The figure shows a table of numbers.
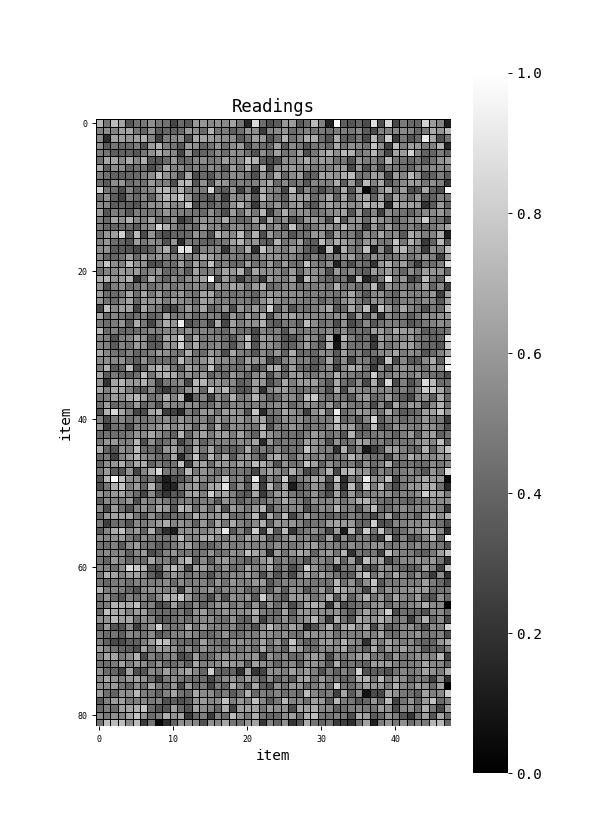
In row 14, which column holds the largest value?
8
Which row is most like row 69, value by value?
57
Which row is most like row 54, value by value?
41
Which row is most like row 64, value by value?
10
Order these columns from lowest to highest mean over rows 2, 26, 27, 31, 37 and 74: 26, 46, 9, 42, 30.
42, 30, 46, 26, 9
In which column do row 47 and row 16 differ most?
47
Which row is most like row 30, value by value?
29
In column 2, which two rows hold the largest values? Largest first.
48, 39
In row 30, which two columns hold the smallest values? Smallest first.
32, 37
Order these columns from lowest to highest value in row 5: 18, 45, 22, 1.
22, 45, 18, 1
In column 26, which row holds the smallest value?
49
